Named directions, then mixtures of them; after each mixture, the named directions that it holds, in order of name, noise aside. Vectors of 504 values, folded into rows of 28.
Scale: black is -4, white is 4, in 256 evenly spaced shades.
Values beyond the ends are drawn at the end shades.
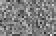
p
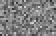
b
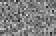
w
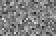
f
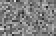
p, w.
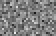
f.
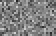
f, w.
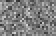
f, p, w.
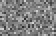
b, f, p.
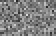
w.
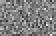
b, p.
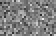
f, p, w.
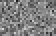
f, w.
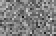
p.
